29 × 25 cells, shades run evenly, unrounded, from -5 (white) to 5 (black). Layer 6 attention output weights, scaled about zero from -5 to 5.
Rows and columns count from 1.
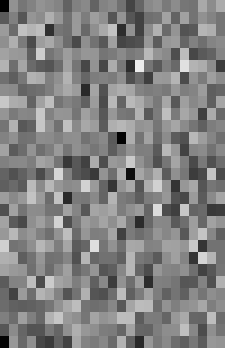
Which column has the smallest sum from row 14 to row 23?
7
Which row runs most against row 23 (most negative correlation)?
1
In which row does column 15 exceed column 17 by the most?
15
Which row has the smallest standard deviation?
13
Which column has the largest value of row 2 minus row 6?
16
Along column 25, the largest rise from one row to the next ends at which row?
18
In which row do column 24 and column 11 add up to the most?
24
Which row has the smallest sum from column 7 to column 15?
27
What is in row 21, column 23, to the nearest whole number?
3
